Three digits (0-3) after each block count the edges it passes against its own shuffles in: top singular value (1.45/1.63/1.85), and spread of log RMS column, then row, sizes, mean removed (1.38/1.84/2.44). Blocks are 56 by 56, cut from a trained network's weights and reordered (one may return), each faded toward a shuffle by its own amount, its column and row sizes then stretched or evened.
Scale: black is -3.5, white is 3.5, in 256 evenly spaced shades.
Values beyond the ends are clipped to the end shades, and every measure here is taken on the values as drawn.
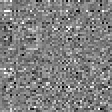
2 1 3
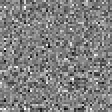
2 2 1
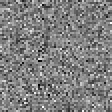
0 1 0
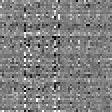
3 3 1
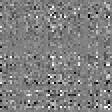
1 3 3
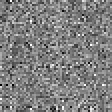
0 1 2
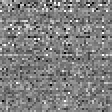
1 1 2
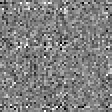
1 2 2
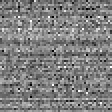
3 1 2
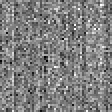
2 1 0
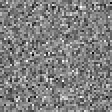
1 0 1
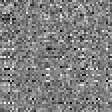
3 2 3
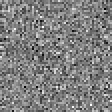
1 1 0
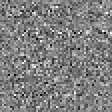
0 1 2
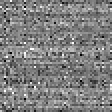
2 2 1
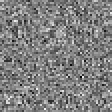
3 0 2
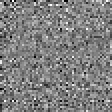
2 2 2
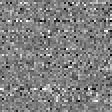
0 1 3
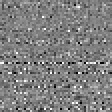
2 1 3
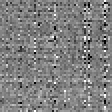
2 3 0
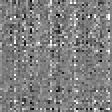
2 3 3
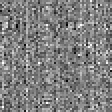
2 1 1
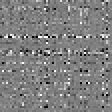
2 3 3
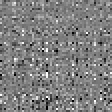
0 3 3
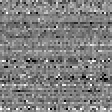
2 0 3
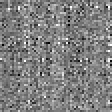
1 1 2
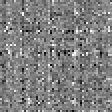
1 2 3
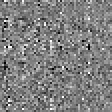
0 2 2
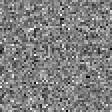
0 1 1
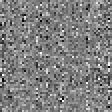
0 3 0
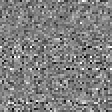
2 0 3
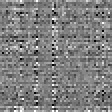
3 3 1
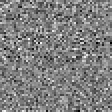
2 0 2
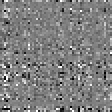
1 3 3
